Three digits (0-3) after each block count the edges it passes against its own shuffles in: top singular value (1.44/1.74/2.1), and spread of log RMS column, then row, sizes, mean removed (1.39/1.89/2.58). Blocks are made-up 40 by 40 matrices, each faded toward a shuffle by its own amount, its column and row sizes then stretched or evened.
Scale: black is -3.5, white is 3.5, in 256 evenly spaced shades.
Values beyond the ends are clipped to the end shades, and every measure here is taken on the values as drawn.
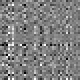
3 3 2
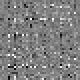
2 2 2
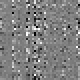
0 3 2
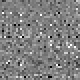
0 1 2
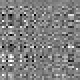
3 2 3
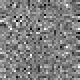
2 1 1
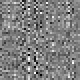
2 3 0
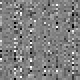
0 3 0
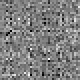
2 2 1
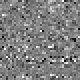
1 1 2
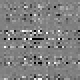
2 2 3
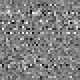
0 0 3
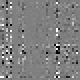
1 3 2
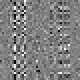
3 3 0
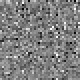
1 1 1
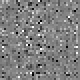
0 2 1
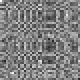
3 2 0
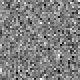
0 1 0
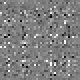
0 2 2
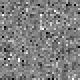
0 1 1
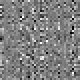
2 3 0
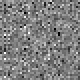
0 2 0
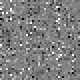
0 1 0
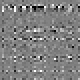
3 2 3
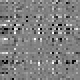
3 2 3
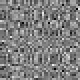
3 0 0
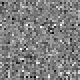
0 0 1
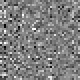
2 2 0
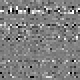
2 0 3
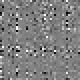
1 3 2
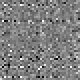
2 1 2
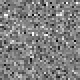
0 0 1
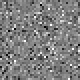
1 1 0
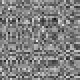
3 0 2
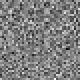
2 0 0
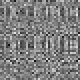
3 1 2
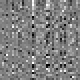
3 3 0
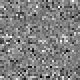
1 0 2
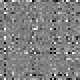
2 2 3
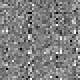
2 2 0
